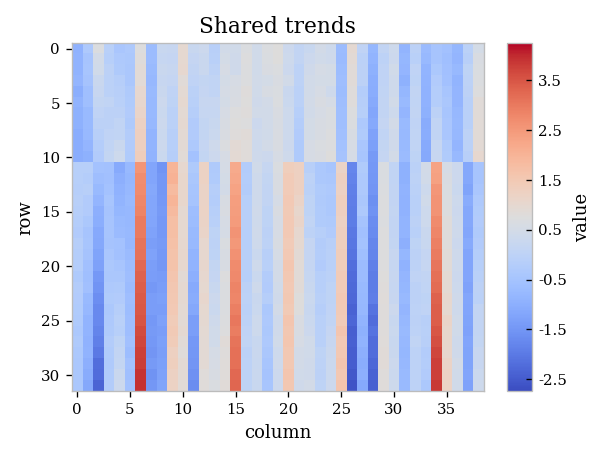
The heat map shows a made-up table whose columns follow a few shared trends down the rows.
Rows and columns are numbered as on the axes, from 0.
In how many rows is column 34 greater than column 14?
21
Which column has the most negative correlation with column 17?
14
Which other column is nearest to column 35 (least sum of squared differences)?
29
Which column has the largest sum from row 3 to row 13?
6
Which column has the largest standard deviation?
34
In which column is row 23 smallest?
26
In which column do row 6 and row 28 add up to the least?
28
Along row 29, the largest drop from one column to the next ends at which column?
7
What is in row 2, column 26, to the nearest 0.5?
1
